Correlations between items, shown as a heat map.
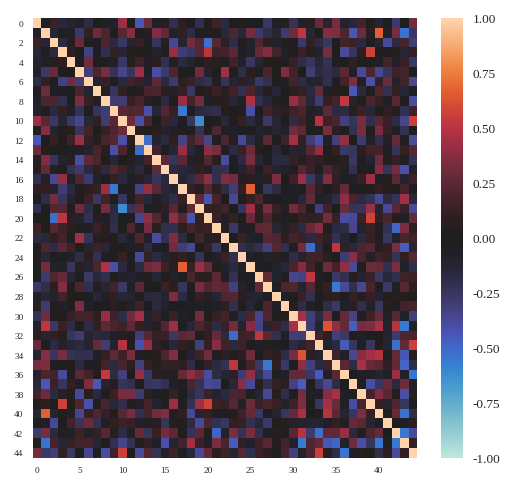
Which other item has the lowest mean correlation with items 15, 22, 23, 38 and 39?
43
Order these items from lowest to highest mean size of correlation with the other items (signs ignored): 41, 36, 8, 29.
29, 41, 8, 36
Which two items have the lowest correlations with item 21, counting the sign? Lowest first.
42, 37
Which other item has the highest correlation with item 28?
16
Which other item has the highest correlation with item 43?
18
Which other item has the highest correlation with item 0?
10
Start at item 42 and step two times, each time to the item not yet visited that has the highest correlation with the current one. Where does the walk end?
34
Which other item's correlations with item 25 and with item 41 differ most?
19
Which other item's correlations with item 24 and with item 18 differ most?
36
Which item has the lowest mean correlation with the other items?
37
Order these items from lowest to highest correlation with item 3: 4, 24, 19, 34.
24, 4, 19, 34
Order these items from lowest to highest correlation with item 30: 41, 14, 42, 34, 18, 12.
41, 18, 14, 42, 34, 12
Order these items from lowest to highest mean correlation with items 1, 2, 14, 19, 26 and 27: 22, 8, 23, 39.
23, 22, 8, 39
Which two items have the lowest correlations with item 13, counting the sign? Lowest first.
12, 9
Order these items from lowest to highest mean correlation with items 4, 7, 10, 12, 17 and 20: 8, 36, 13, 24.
24, 36, 8, 13
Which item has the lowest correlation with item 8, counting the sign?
44
